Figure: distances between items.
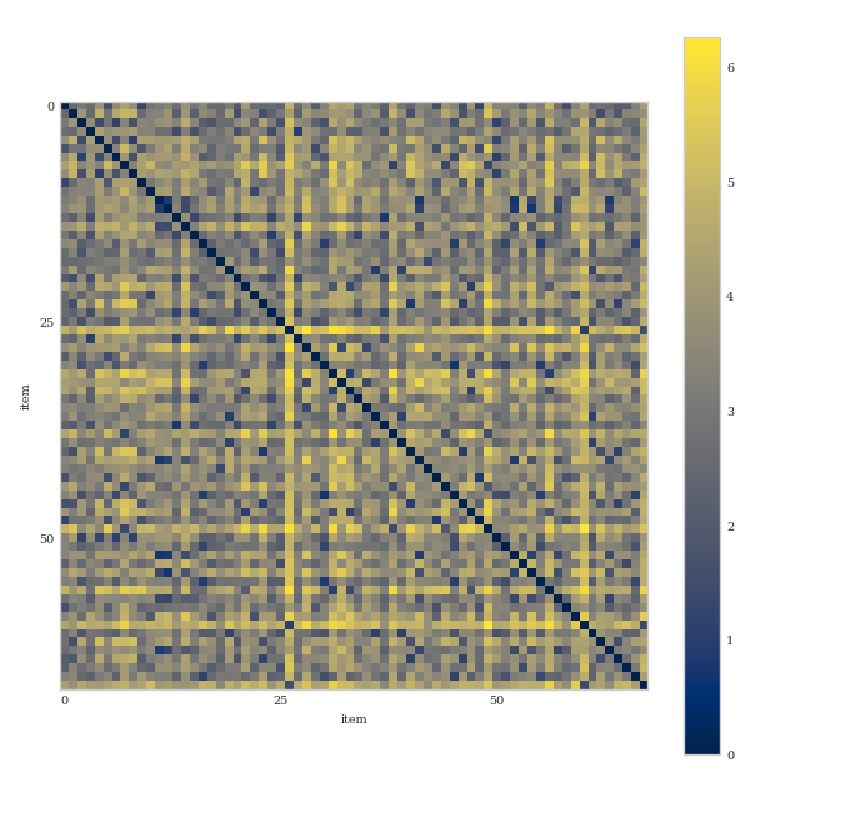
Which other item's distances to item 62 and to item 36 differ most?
19
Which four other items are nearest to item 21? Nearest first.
47, 33, 31, 56
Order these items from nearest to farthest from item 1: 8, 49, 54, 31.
31, 54, 8, 49
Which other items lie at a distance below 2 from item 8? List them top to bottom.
2, 4, 6, 50
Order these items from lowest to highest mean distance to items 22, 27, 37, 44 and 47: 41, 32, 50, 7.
50, 41, 7, 32
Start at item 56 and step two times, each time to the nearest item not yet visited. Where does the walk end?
33
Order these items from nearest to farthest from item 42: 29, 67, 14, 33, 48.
48, 67, 29, 14, 33
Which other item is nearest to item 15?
24
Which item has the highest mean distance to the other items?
26
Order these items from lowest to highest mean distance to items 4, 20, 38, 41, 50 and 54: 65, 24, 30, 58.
30, 24, 58, 65
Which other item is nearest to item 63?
11
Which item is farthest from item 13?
49
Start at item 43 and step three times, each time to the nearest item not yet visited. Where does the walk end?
9
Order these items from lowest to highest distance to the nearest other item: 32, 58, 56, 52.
52, 56, 32, 58
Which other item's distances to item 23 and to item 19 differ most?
40
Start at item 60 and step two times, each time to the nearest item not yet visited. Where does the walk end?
67
